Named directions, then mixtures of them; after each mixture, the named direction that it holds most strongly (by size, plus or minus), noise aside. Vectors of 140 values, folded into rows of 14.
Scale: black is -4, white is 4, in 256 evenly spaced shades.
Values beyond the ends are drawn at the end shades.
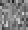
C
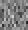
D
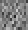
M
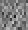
M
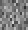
M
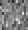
C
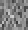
D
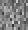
M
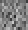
M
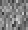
M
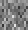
D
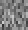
D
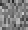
C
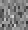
D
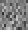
M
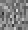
M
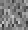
D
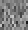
D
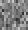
C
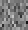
D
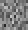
M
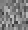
D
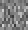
D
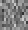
D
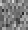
C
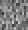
M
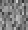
M
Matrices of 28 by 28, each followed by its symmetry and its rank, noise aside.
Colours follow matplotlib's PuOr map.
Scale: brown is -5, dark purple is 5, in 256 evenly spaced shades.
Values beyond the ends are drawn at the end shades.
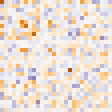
symmetric, rank six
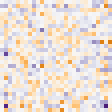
no symmetry, rank six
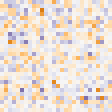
no symmetry, rank five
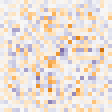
antisymmetric, rank six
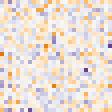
no symmetry, rank seven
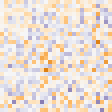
no symmetry, rank six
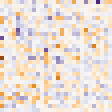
no symmetry, rank seven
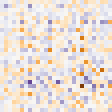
no symmetry, rank six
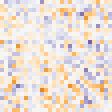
antisymmetric, rank six
